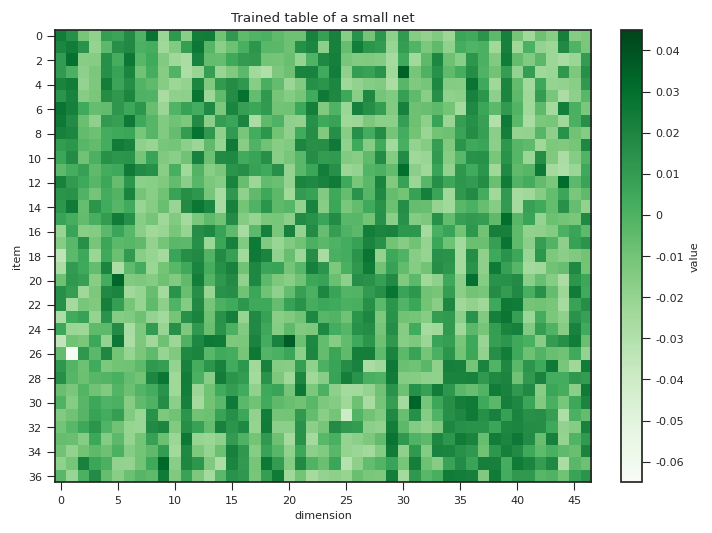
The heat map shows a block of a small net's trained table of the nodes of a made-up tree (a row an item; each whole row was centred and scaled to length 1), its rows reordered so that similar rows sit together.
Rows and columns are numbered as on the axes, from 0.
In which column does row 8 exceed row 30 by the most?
12
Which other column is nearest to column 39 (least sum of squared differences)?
15
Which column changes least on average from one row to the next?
39
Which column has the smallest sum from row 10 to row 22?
9
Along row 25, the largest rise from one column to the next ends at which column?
5
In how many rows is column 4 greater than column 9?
27
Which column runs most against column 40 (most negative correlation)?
6
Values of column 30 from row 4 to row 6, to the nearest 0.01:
0 0.01 0.02
